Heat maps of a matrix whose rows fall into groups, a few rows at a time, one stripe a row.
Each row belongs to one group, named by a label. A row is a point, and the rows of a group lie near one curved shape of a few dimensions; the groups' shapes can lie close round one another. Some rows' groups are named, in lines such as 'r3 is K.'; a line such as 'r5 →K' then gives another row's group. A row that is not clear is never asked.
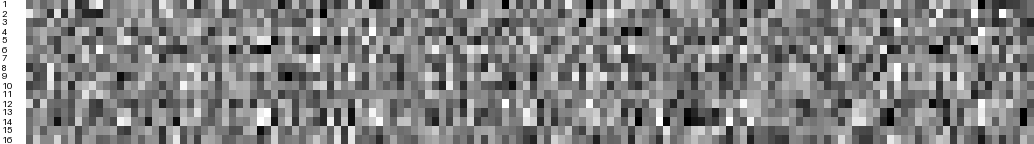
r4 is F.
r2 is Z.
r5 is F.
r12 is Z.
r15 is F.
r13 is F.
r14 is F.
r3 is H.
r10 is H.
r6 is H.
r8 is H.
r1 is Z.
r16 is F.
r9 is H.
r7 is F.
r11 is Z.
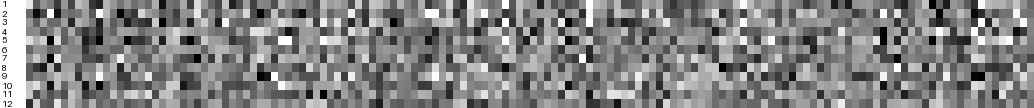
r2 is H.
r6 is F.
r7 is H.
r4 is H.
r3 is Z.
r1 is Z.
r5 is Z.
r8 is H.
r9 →F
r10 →Z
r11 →Z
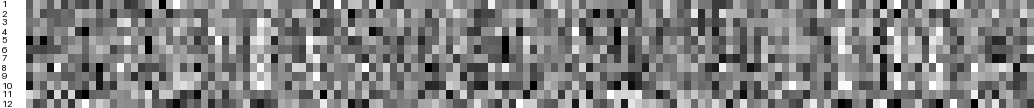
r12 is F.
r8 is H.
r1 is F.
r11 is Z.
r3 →F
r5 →H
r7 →H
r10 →H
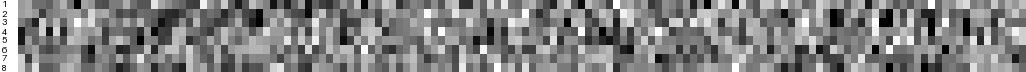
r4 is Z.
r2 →H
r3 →F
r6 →F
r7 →Z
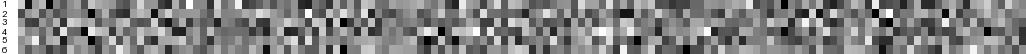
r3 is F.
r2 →F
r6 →F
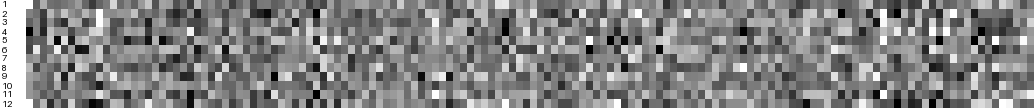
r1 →Z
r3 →H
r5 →Z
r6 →Z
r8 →Z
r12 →Z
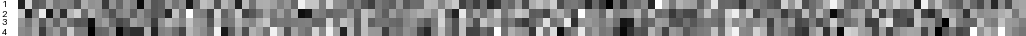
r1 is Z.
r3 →F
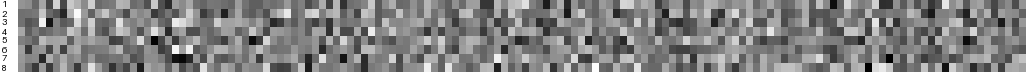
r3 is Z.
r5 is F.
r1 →F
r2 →F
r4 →F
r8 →H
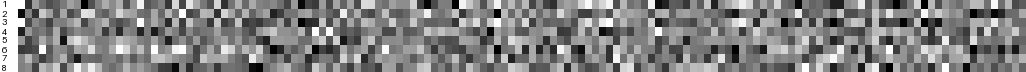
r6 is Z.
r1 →Z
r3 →Z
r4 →Z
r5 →F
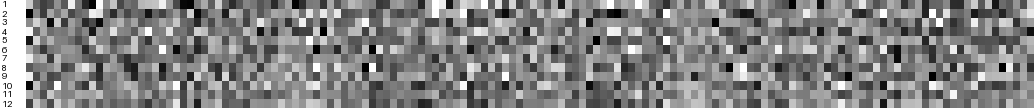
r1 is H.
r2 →Z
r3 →H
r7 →Z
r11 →F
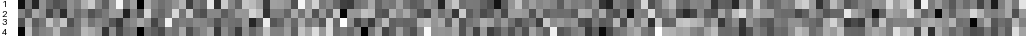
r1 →H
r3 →F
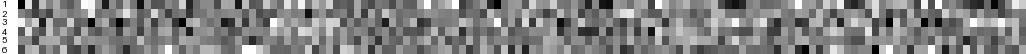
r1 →Z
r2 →F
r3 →Z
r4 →Z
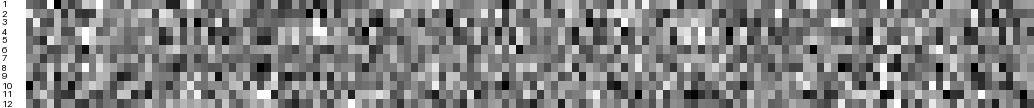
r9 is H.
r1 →Z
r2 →Z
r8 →F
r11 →F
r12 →H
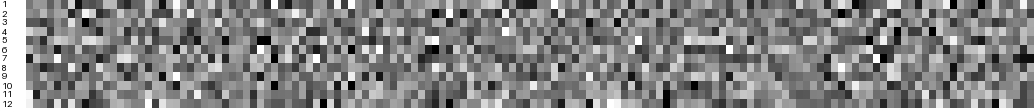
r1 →F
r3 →H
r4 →H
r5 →F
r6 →F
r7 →H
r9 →F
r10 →F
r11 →Z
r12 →Z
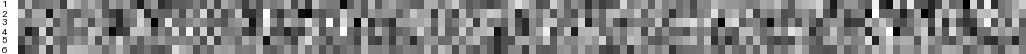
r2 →H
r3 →F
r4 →H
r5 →H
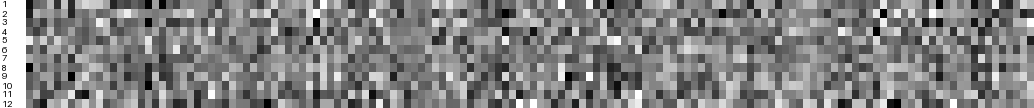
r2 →H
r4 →H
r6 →F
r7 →Z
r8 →Z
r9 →Z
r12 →F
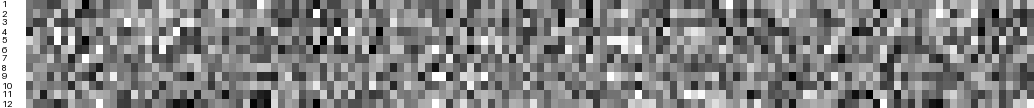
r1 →F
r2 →Z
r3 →Z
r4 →F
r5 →Z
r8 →F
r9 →H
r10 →F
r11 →F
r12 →H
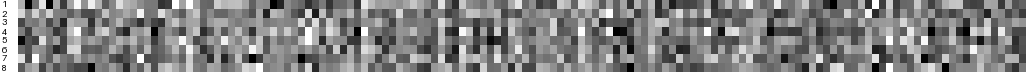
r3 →Z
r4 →F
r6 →F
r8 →F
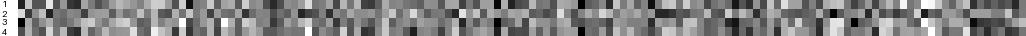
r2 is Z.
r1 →Z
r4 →Z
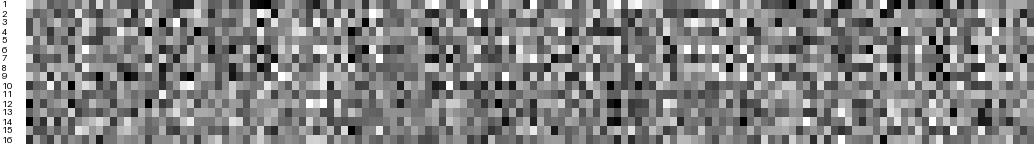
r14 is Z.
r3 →F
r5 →Z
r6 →F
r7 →F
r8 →F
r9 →Z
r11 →F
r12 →Z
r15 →F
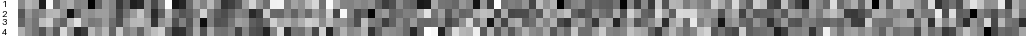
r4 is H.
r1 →Z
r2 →F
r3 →F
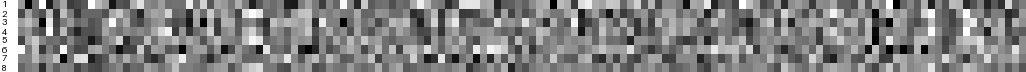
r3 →H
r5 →F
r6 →H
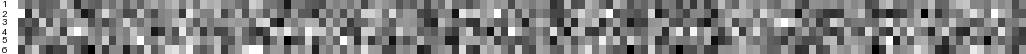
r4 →F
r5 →H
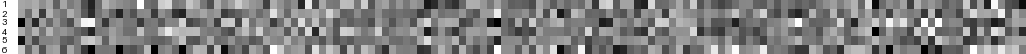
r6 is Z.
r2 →Z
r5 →Z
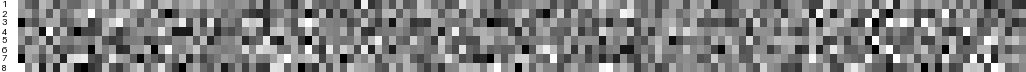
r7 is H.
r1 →H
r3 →H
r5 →H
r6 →F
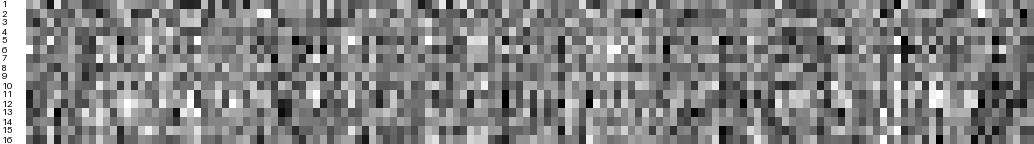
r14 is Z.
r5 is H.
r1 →H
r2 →F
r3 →Z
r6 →Z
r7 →H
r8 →F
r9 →Z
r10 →H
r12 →Z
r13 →Z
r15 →H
